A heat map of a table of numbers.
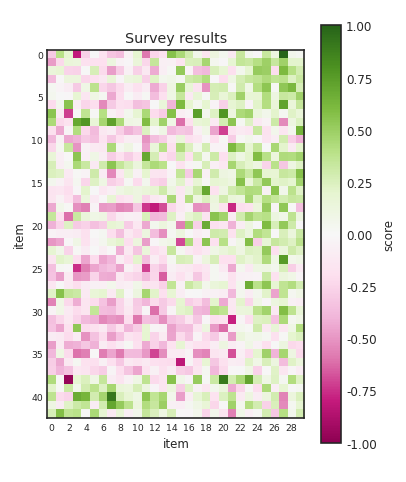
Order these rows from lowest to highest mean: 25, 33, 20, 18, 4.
18, 25, 33, 20, 4
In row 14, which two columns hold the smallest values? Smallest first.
7, 16
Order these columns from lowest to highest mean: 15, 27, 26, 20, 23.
15, 20, 26, 23, 27
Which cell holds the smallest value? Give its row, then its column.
38, 2
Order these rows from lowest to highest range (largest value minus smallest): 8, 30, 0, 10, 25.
10, 25, 30, 8, 0
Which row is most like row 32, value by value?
9
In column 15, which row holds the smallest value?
36
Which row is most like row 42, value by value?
28
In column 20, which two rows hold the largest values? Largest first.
38, 7
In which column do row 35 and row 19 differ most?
3
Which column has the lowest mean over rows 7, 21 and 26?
13
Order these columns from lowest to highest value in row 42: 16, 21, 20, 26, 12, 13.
21, 26, 20, 16, 13, 12
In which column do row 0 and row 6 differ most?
14
